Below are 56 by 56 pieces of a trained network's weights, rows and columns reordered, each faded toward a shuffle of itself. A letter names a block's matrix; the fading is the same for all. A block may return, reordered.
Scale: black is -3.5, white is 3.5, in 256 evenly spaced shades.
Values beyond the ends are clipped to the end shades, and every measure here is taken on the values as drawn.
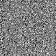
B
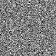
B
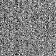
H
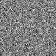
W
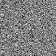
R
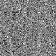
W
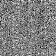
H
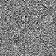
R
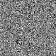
B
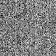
H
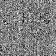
H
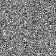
B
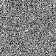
W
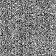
H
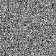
B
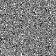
B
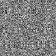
R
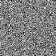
B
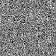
B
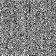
H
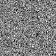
B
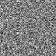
R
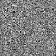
W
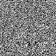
W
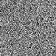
R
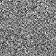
R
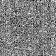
H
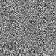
R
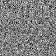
W
